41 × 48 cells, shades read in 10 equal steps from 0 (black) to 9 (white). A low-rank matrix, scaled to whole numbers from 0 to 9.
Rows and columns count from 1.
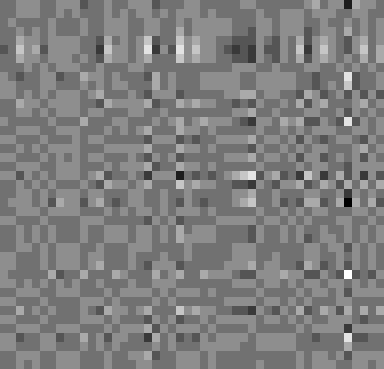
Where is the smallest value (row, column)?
23, 44
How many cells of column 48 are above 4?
22
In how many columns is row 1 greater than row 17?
9
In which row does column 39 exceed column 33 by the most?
20
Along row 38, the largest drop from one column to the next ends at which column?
45
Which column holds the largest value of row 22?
32
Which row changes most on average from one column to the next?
6
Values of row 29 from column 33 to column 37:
4 4 5 4 4
